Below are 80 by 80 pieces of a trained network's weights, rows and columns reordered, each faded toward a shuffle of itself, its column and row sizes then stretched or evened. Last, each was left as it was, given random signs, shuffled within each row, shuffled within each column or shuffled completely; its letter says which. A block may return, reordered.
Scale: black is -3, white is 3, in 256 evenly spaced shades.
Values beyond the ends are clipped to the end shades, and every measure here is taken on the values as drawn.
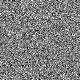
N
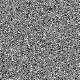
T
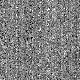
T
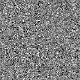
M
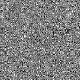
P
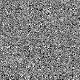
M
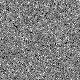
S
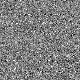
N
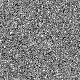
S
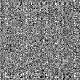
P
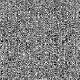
P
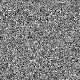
N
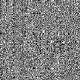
P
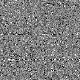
M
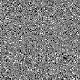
P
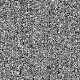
T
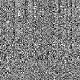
P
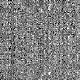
P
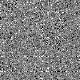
M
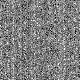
T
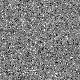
S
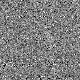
N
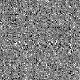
P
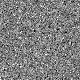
S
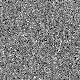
S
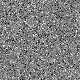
S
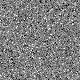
S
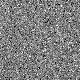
S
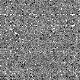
P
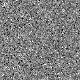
T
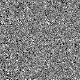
M
